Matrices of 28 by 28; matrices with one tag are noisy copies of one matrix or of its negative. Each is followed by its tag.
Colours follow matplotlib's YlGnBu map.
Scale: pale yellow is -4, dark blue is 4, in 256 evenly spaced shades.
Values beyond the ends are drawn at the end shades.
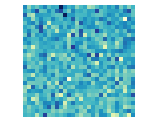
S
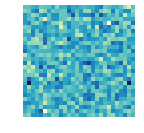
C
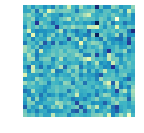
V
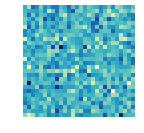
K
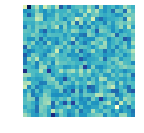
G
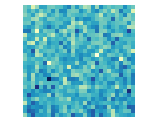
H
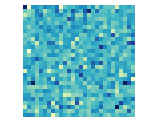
G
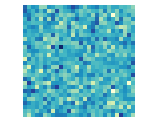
K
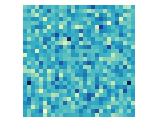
C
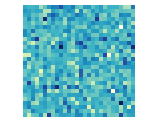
K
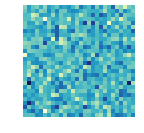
C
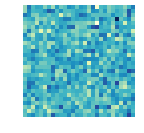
V
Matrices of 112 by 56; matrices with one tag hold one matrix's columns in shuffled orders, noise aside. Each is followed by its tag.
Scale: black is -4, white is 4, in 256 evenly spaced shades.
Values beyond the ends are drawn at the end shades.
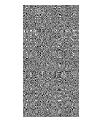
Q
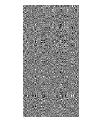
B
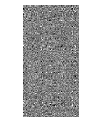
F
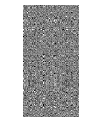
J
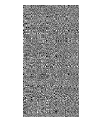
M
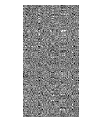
Q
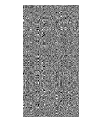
J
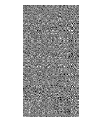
M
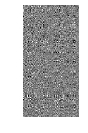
B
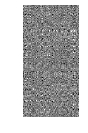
Q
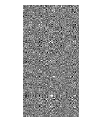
B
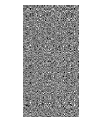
F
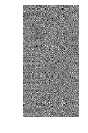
F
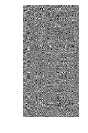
F
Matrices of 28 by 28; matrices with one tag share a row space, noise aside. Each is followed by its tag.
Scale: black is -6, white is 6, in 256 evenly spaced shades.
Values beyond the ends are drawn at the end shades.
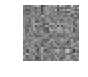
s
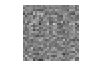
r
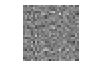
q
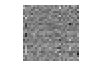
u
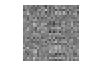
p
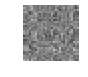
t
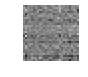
u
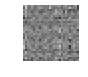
u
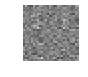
r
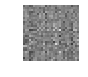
t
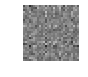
t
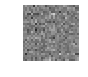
q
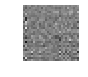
u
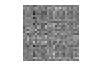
p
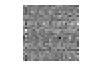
u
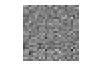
t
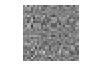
q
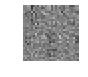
q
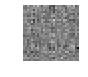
q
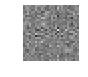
s
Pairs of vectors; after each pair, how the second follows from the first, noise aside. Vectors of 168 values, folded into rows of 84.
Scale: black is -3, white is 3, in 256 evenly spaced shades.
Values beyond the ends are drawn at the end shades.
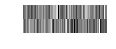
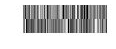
wrapped around.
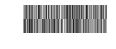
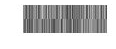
shrunk.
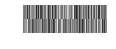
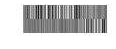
partly zeroed.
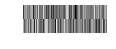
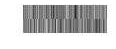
shrunk.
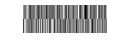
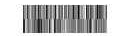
sign-scrambled.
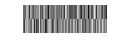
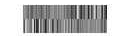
partly zeroed.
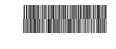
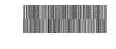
shrunk.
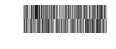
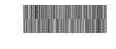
shrunk.
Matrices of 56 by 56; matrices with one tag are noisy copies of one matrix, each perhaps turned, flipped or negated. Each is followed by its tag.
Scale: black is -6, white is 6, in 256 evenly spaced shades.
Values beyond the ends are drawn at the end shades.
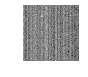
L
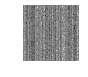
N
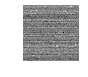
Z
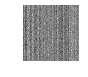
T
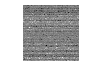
T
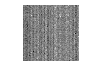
L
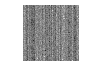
N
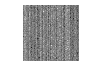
Z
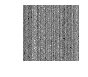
Z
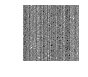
Z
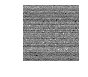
Z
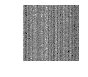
L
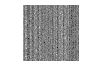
T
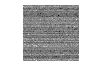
N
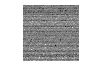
T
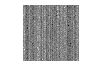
N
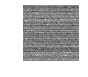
Z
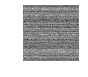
N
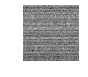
L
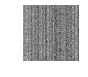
L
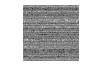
N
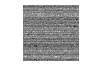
N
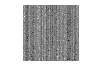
N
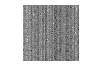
L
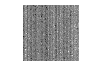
L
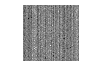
Z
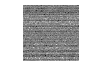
T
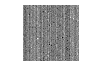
Z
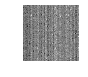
L
